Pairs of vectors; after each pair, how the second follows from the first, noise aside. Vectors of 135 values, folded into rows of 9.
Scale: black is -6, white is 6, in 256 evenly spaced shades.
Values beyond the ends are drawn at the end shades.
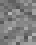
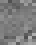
partly zeroed.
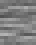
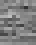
negated.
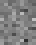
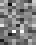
reversed, scaled up.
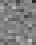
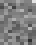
negated.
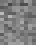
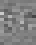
partly zeroed.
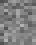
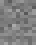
wrapped around, negated, shrunk.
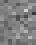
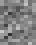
reversed, negated.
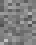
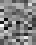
reversed, scaled up.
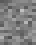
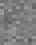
wrapped around, negated, shrunk.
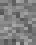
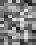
reversed, scaled up.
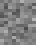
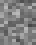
negated.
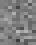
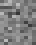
reversed, negated.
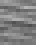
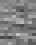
reversed, negated.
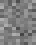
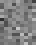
negated.
